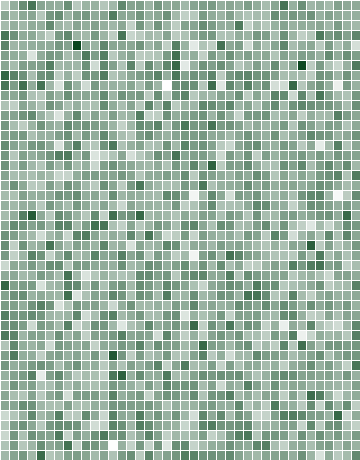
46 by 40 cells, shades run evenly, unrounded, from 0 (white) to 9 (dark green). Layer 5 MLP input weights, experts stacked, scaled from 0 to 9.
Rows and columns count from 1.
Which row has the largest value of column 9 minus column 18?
5
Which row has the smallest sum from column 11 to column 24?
45
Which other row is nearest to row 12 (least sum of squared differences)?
15
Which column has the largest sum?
24
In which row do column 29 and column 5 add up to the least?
38
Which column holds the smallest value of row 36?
26
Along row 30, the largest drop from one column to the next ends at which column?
9
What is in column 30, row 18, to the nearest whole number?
5
